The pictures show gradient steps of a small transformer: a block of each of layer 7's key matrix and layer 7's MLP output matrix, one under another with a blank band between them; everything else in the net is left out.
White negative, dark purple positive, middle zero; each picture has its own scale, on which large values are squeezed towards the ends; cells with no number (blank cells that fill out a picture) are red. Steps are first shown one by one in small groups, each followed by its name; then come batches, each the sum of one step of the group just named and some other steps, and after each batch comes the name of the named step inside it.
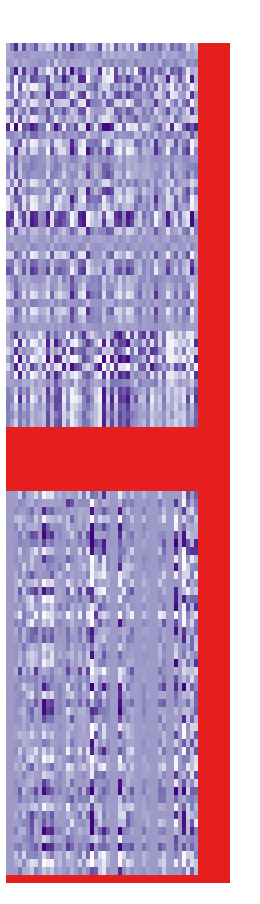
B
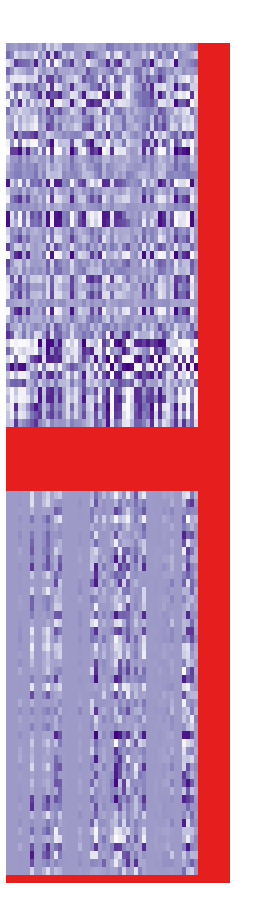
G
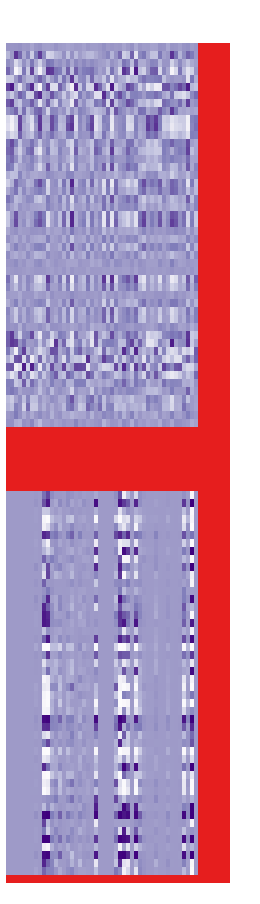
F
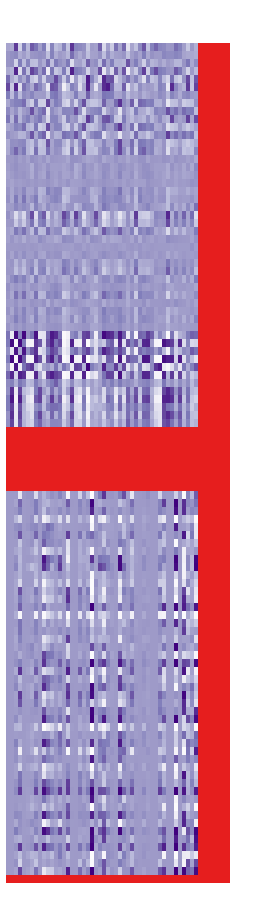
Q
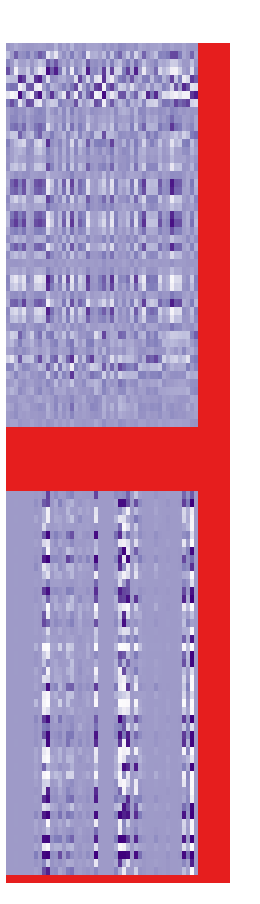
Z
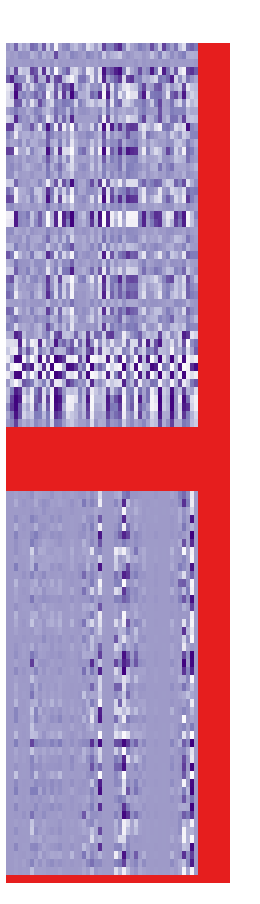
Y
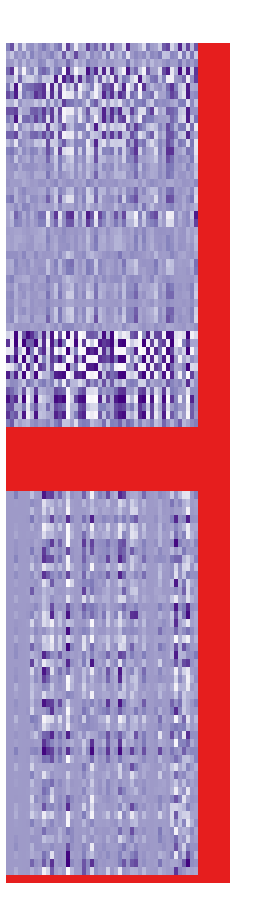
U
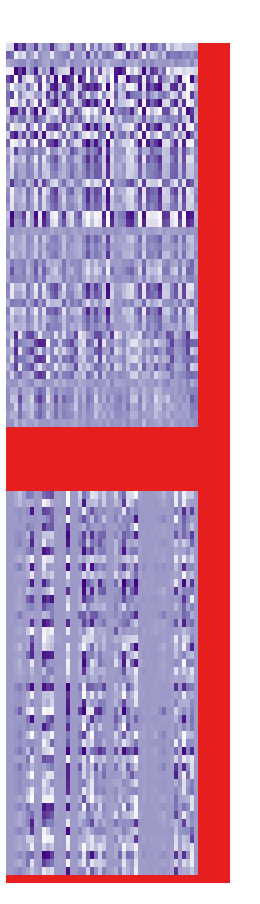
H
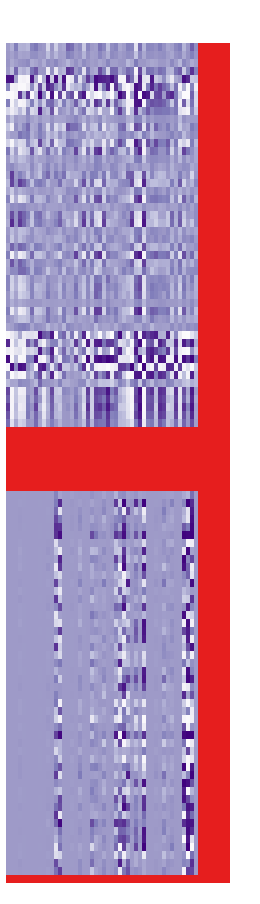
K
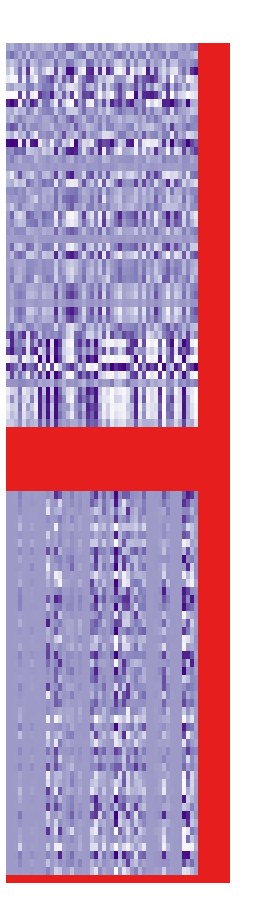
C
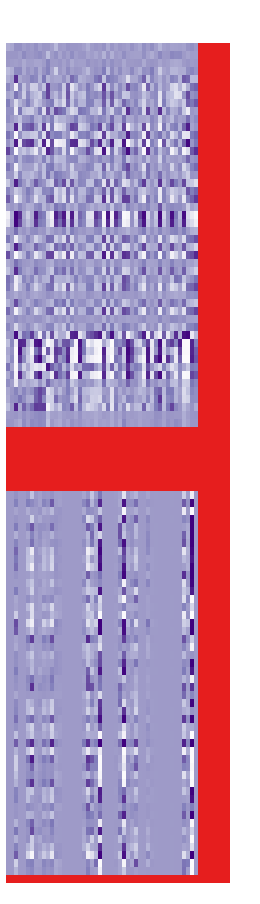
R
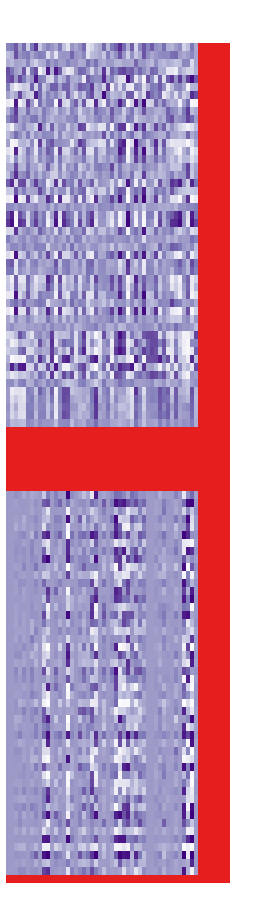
Z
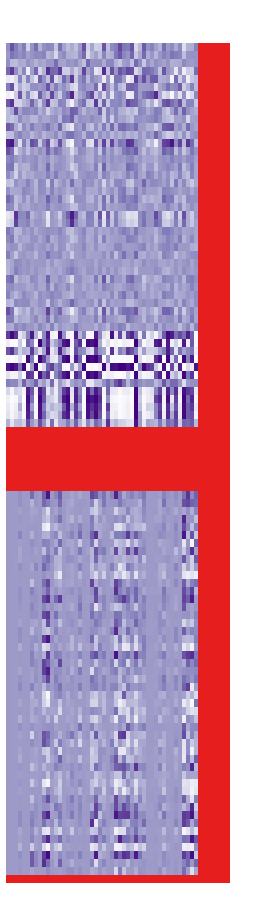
C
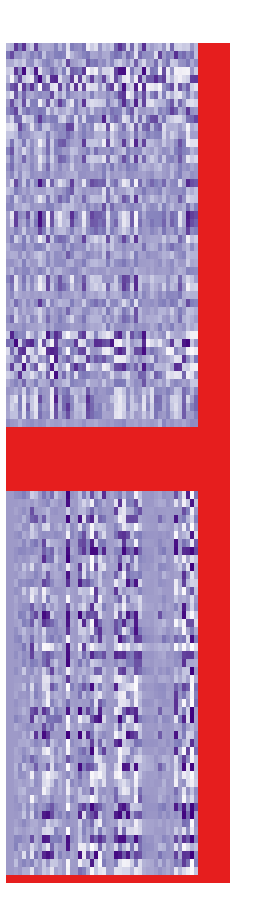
F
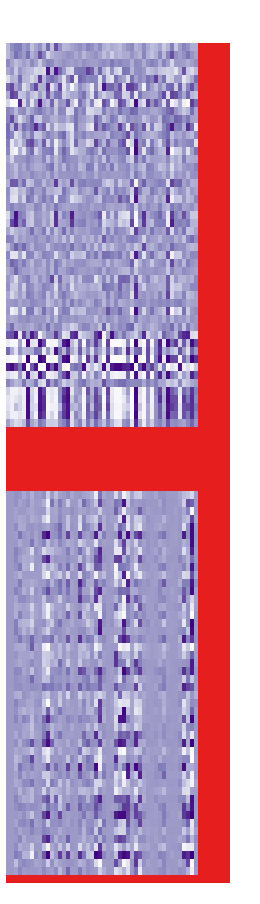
R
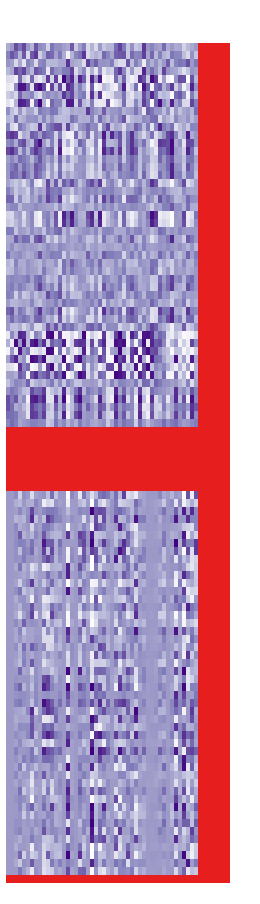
U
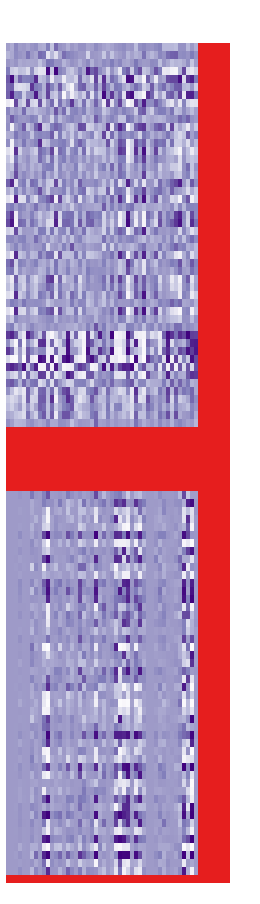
Z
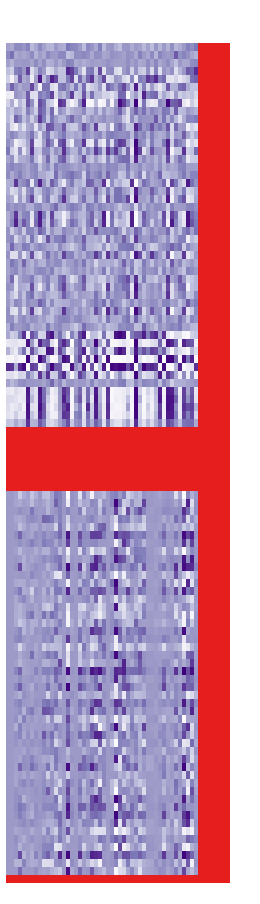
C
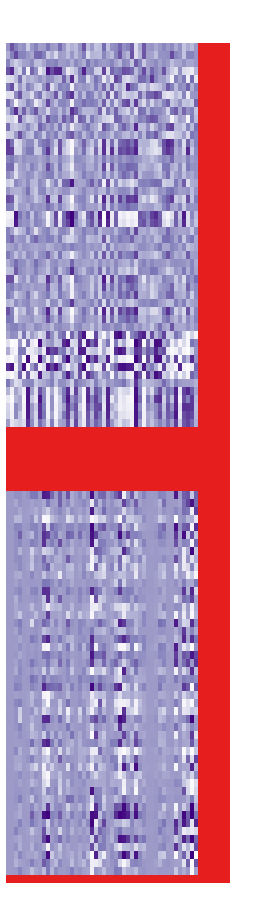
F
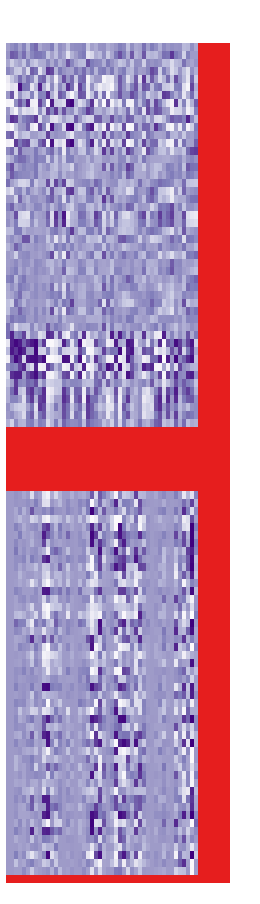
R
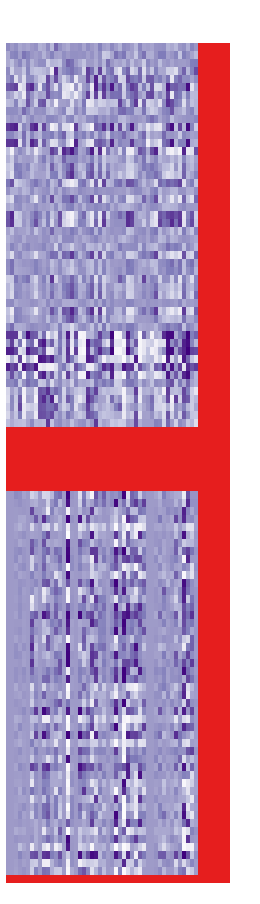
C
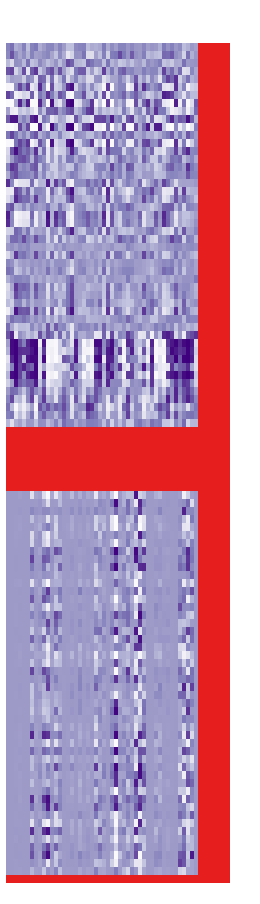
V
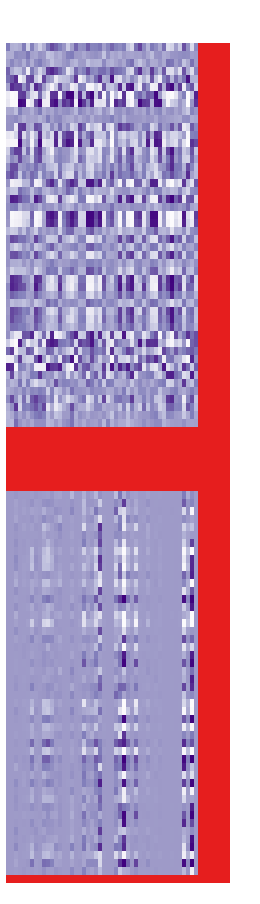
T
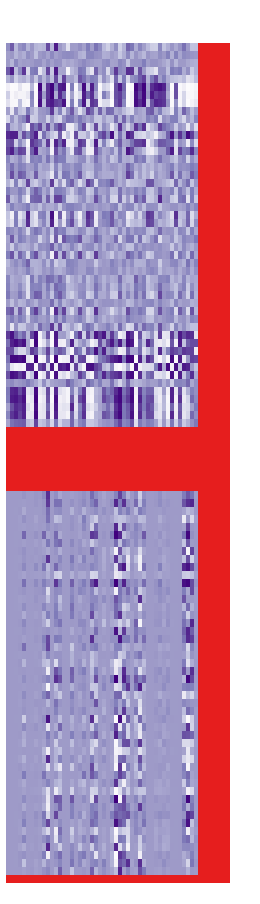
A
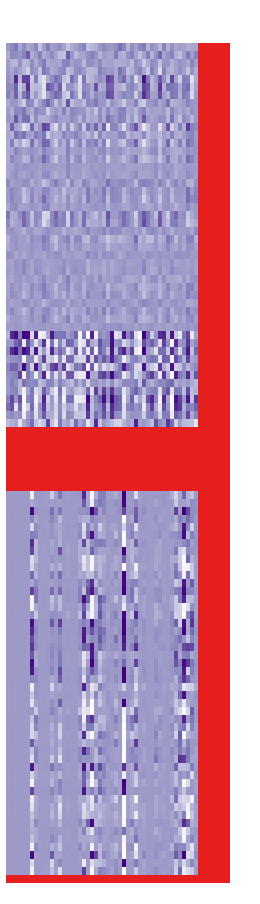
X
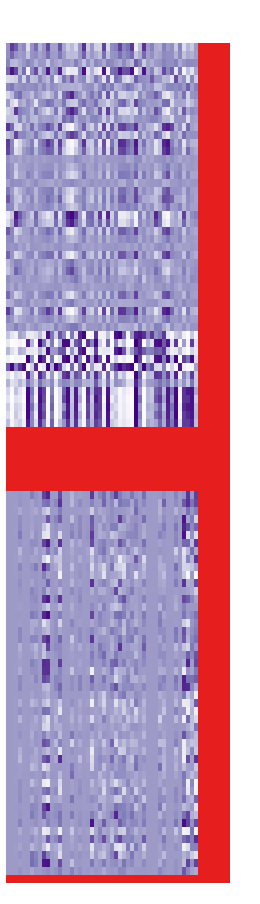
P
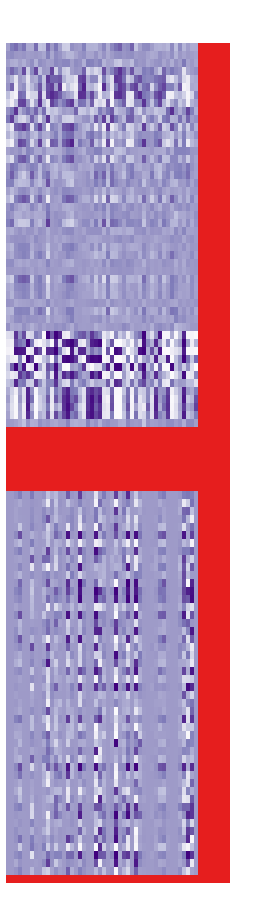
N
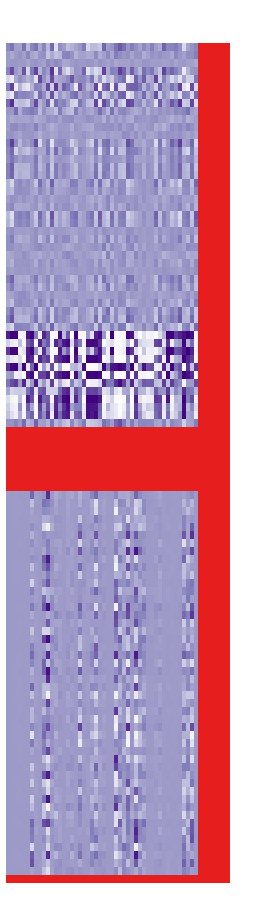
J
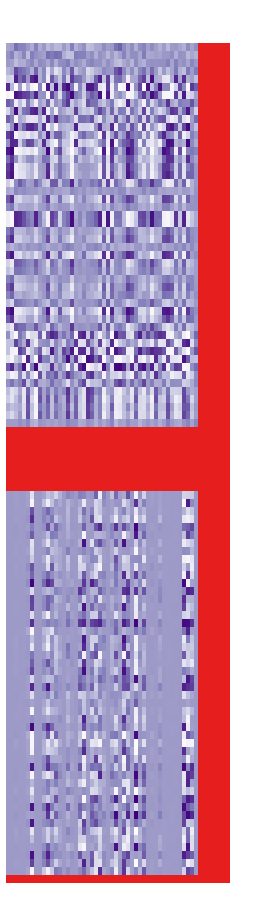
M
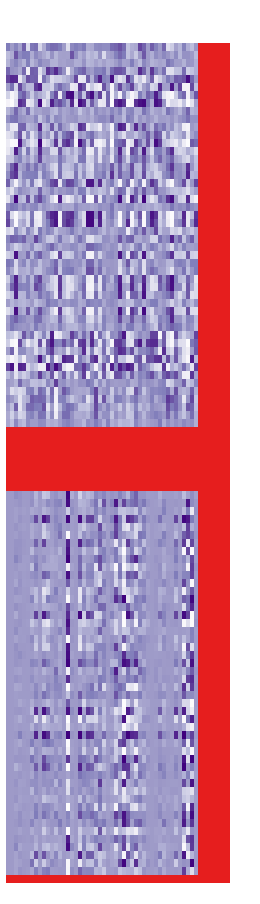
T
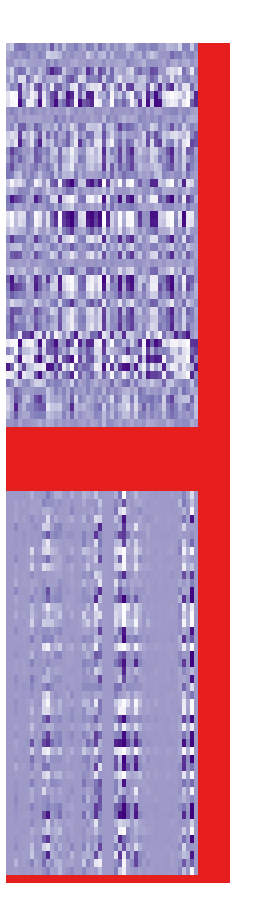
T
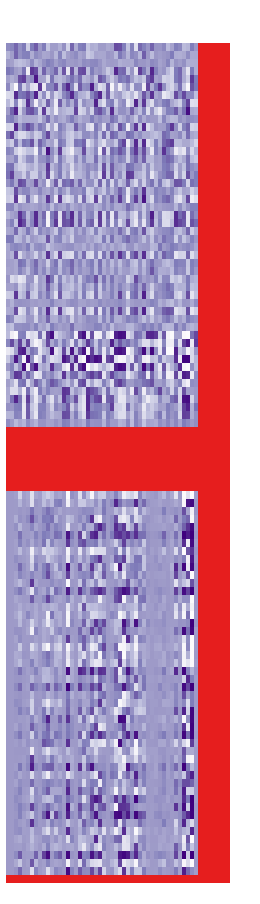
M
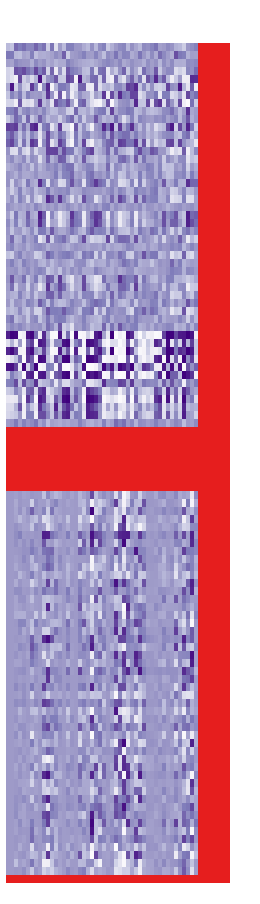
J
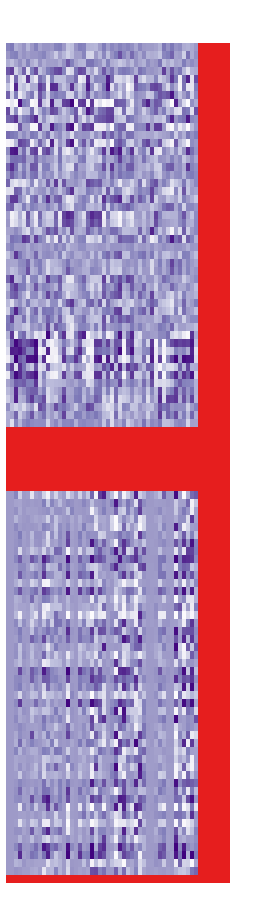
V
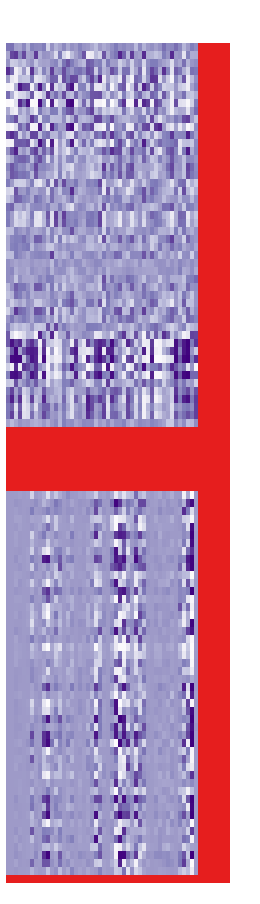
V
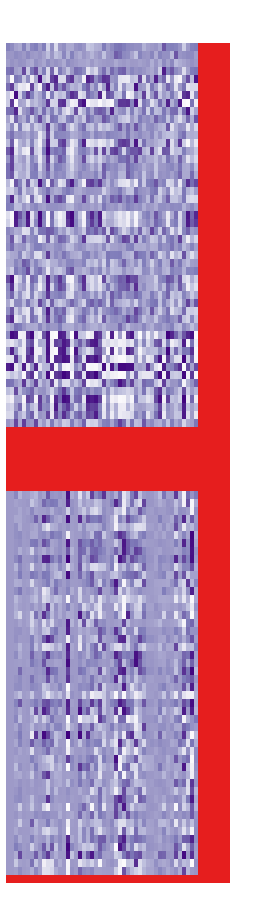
J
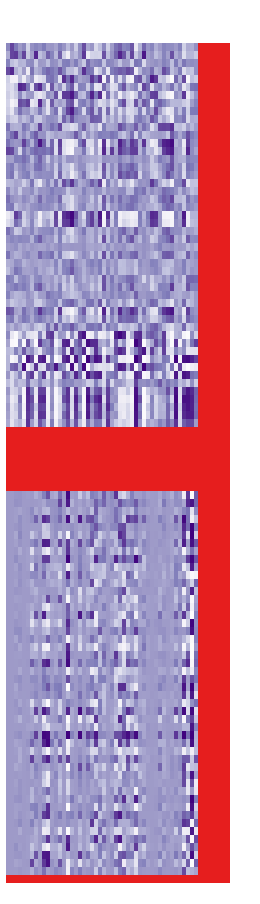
P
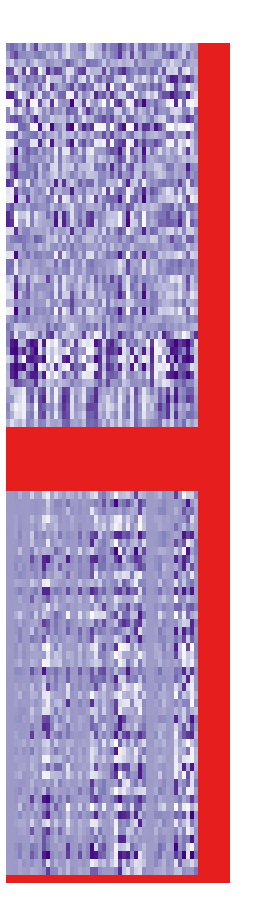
V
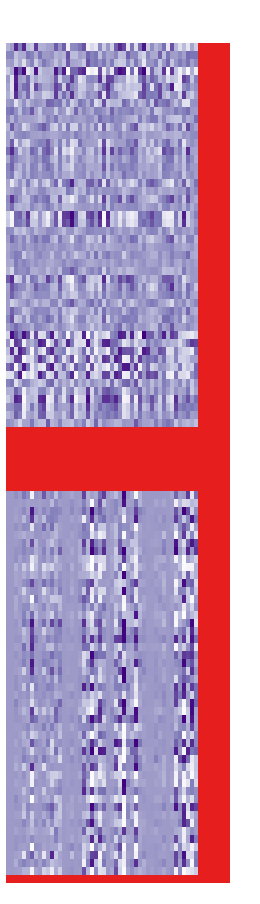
X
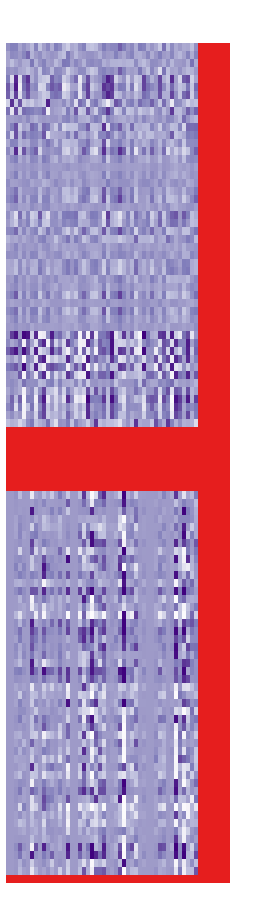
X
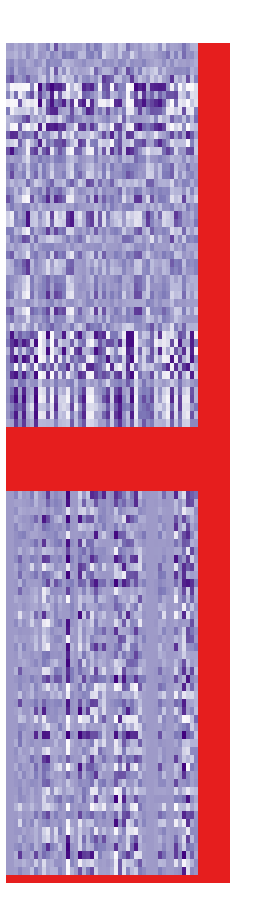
A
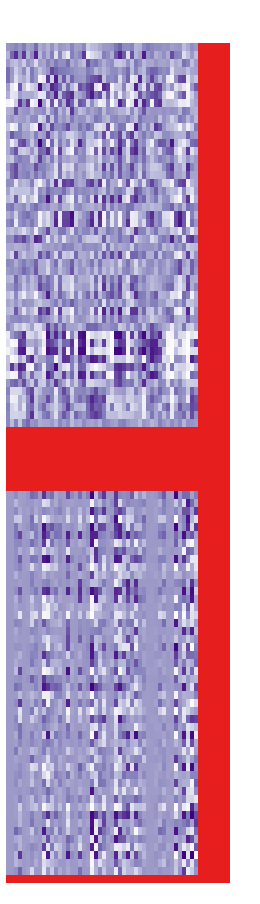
N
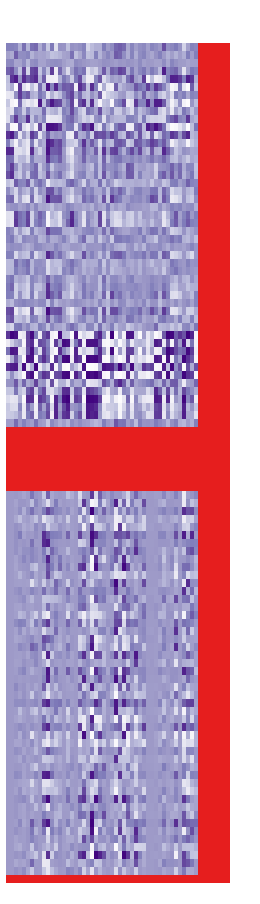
J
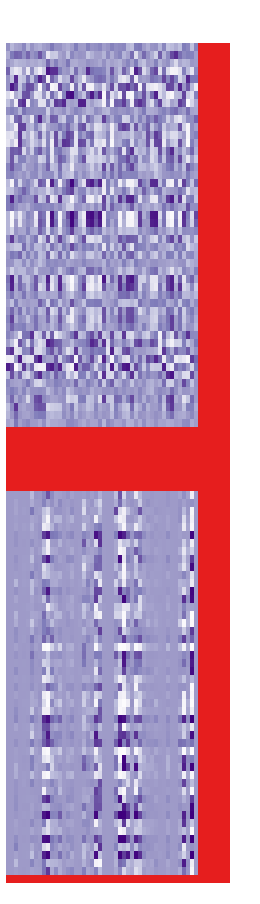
T
